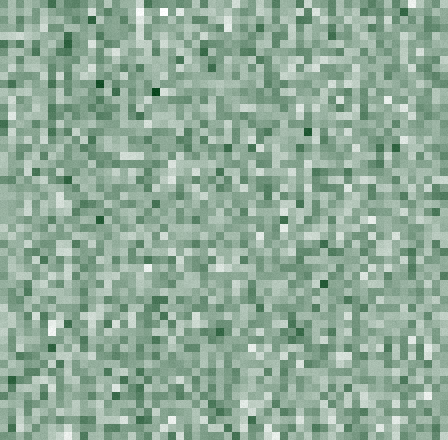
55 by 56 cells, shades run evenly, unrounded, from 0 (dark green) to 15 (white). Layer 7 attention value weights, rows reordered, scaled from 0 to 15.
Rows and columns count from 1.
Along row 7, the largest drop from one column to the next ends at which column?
20
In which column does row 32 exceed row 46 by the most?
8
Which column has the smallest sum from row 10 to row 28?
13
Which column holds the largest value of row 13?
49
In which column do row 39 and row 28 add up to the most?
47
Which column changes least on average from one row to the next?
45
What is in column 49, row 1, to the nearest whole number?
10
